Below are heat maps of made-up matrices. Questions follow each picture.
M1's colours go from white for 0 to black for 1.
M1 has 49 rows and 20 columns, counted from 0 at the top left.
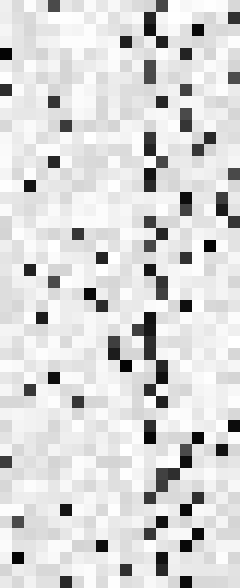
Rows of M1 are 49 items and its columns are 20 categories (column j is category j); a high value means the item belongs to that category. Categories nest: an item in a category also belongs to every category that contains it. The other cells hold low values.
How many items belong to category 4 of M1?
5
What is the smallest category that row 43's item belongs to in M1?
1
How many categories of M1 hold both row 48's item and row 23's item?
0
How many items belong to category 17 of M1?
2
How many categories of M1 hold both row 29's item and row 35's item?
1
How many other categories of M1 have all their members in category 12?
7
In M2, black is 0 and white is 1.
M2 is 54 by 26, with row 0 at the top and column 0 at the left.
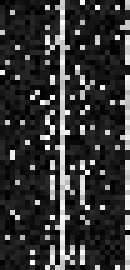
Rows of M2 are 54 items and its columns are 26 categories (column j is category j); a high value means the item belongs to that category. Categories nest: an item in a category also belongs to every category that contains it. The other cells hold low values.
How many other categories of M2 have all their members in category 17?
1
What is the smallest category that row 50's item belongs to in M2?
6
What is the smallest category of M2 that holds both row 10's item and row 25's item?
25
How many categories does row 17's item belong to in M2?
4
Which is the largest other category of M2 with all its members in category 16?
10
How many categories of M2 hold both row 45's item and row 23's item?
3
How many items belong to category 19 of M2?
5
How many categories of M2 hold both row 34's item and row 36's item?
2
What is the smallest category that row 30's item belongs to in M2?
2
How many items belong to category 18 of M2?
3
